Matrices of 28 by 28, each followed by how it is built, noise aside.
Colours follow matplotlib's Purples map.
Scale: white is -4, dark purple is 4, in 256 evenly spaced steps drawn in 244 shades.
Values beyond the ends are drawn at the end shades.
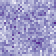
smooth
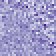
upper triangular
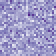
repeating rows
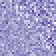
upper triangular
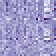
low rank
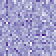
low rank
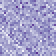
Toeplitz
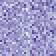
repeating rows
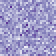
repeating rows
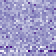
uneven rows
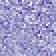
upper triangular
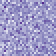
repeating rows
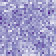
smooth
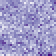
smooth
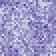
smooth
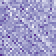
Toeplitz
